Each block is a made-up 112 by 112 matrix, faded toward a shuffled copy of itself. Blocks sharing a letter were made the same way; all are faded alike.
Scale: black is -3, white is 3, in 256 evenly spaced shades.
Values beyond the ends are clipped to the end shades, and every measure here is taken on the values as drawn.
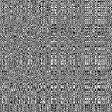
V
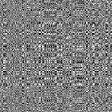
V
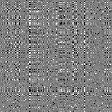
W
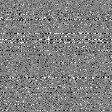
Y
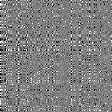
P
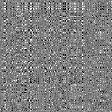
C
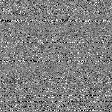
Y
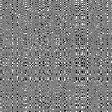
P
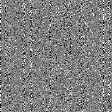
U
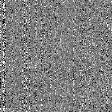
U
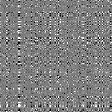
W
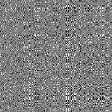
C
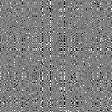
P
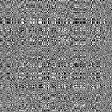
V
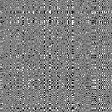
W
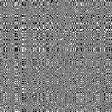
W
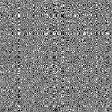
C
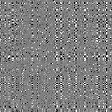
P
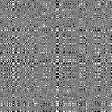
W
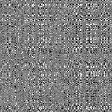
C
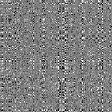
C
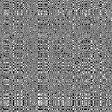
W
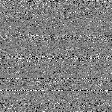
Y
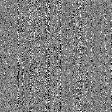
U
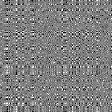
W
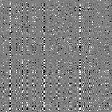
P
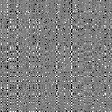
P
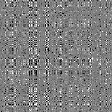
P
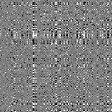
W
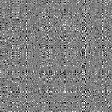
C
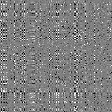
P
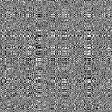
V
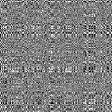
V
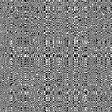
W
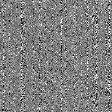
U
